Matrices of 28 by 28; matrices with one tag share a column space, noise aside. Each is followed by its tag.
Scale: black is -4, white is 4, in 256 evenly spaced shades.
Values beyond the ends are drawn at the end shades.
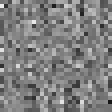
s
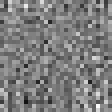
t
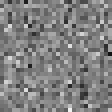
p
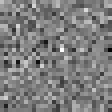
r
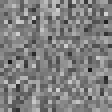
s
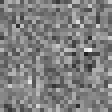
p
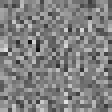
r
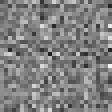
p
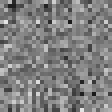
t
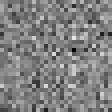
p
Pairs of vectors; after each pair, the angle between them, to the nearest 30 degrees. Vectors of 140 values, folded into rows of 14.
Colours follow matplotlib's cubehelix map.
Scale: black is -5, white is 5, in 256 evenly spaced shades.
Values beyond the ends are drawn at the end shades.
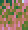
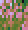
150 degrees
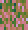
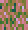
30 degrees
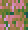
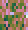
150 degrees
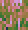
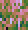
30 degrees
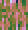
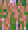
30 degrees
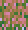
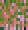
90 degrees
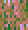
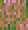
30 degrees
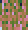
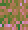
90 degrees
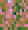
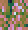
150 degrees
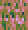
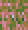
150 degrees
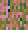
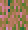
30 degrees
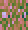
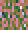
120 degrees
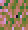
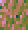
30 degrees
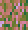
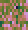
150 degrees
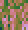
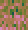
90 degrees
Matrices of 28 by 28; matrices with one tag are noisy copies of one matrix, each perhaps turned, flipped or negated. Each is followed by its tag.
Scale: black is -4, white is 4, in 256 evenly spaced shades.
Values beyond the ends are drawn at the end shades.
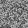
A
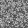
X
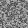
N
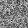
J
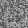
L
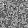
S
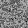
S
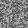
J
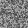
J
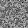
N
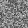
S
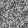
A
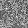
S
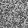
L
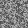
J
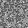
L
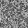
A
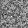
X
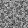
X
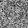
L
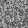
L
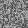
S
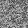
L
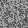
L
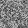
A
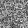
S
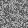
J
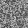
S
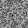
A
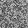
X
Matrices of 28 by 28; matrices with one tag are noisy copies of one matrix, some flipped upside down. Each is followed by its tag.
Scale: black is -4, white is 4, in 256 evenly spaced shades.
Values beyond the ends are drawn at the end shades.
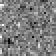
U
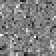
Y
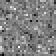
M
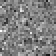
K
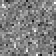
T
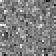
K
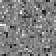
K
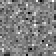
T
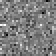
K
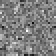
Y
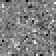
T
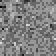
Y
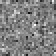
T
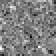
M
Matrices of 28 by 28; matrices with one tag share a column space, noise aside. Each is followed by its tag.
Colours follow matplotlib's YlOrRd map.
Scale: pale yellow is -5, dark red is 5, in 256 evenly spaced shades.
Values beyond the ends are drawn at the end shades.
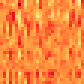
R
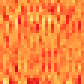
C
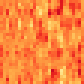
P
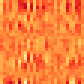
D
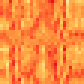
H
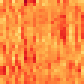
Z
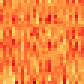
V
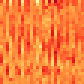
Z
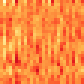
Z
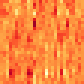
P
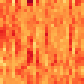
Z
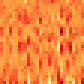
V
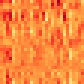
R
